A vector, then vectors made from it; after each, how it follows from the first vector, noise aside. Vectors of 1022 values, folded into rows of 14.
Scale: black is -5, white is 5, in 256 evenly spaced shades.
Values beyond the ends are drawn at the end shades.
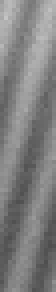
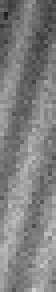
negated.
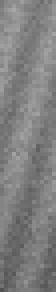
reversed, negated, shrunk.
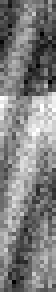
wrapped around, scaled up.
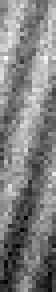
reversed, negated, scaled up.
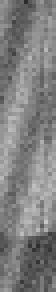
wrapped around, negated.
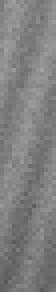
reversed, negated, shrunk.
